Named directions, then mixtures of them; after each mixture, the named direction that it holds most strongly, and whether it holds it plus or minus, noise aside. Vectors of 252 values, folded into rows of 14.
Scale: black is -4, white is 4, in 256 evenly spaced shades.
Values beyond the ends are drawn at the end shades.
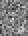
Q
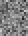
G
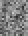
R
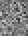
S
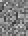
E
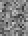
R, plus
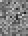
S, plus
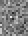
Q, minus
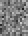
R, plus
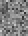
G, plus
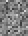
G, plus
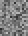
R, plus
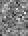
G, minus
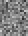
G, plus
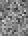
S, plus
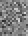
S, minus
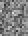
R, plus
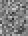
Q, minus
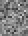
G, plus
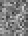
R, minus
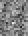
R, plus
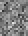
E, minus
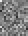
E, plus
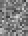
R, minus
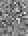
S, minus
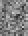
R, plus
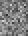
S, plus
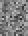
R, plus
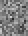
Q, minus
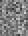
Q, plus
